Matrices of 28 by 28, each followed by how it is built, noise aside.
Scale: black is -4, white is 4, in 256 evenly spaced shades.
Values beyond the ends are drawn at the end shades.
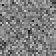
Toeplitz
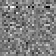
low rank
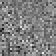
lower triangular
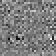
low rank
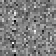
uneven columns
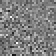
lower triangular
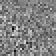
lower triangular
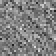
Toeplitz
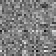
low rank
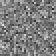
repeating rows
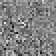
lower triangular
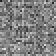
blocks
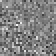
lower triangular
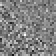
lower triangular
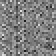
repeating rows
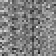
repeating rows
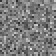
repeating rows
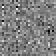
uneven columns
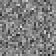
repeating rows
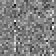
uneven columns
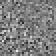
lower triangular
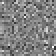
low rank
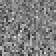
lower triangular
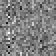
uneven columns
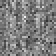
blocks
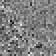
lower triangular
